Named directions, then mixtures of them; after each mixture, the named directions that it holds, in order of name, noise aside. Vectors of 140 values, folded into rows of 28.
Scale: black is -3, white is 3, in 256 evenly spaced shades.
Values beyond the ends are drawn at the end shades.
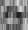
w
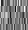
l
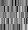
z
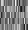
l, w, z.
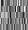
l.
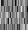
l, z.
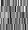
l.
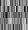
l, w, z.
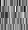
l.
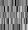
z.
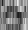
w.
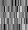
z.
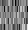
z.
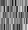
w, z.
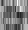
l, w.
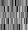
z.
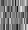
l, w, z.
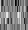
l, w, z.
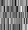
w, z.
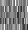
z.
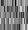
l, w, z.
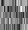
l, w, z.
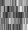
w, z.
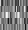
l, w, z.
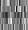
l, w.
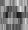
w.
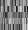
l, w, z.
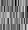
l, z.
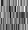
l, w.
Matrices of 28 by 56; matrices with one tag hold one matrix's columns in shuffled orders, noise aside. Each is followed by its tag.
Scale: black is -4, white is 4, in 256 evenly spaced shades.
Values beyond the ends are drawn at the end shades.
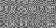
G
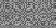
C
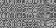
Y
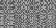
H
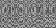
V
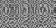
V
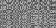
H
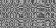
Y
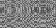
V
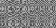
G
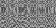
V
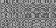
Y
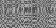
V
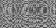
V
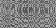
V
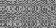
G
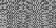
H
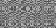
G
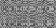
G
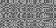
Y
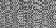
H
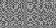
C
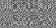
C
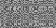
G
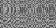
V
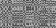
G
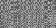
H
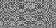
C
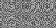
C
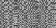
H
